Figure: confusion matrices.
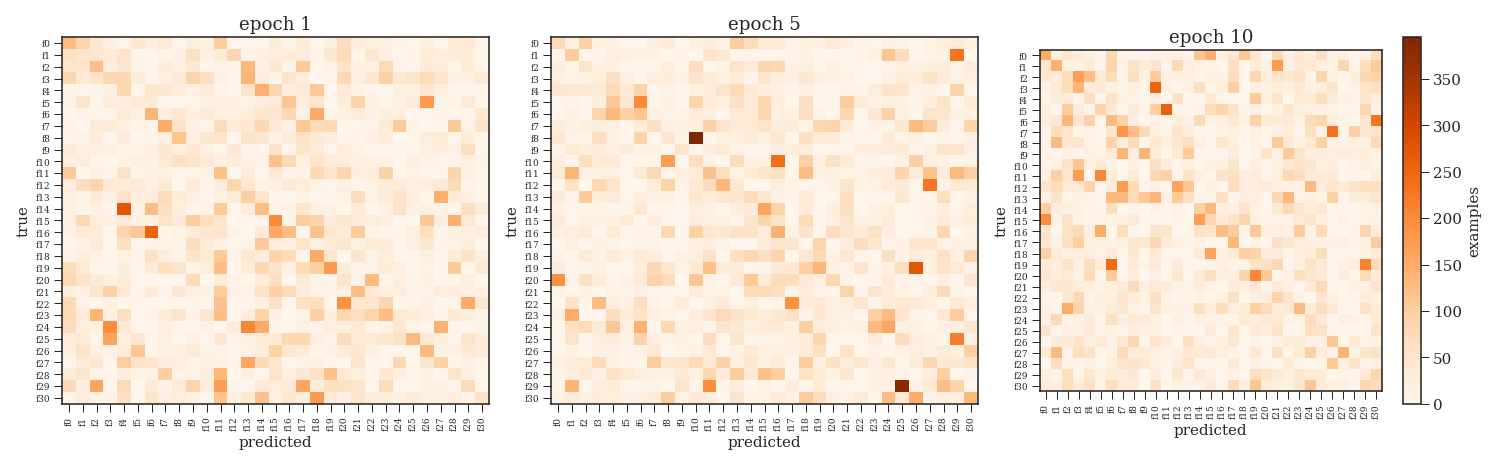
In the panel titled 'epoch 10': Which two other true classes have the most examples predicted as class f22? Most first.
f13, f9
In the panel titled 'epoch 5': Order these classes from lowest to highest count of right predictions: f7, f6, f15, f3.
f3, f7, f15, f6
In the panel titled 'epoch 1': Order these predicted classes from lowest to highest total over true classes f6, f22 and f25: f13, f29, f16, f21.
f13, f21, f16, f29
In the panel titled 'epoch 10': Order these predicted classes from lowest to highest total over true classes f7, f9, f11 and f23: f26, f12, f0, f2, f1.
f0, f12, f1, f2, f26
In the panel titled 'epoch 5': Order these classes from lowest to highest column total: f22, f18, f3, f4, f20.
f22, f20, f3, f4, f18
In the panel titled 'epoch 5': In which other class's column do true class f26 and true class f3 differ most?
f30
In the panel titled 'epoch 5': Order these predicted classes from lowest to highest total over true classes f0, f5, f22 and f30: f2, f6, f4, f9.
f9, f2, f4, f6
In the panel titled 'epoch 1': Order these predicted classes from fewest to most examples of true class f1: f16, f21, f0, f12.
f21, f16, f0, f12
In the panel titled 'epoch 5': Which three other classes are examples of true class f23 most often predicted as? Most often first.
f1, f24, f29
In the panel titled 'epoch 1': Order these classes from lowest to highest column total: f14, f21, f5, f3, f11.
f5, f3, f21, f14, f11
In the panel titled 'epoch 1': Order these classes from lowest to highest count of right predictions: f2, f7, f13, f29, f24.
f24, f29, f13, f2, f7
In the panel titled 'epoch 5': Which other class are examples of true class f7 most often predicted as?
f26
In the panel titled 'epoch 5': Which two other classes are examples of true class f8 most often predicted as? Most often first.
f10, f6
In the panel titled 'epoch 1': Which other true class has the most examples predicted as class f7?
f28
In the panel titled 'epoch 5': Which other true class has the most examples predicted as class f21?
f5
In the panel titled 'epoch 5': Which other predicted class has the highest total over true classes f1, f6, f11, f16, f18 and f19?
f29
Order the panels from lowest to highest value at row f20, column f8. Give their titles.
epoch 1, epoch 10, epoch 5
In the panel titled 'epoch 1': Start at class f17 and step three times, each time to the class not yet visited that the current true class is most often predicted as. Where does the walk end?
f18
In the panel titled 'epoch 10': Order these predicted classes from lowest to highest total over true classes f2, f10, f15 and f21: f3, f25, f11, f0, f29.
f11, f29, f25, f0, f3
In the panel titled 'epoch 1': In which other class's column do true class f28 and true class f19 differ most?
f14
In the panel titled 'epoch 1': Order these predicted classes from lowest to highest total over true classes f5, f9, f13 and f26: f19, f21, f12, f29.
f19, f12, f29, f21
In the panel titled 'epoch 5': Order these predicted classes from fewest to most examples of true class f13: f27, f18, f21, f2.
f27, f18, f21, f2
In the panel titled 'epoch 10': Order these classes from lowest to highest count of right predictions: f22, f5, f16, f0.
f22, f5, f16, f0
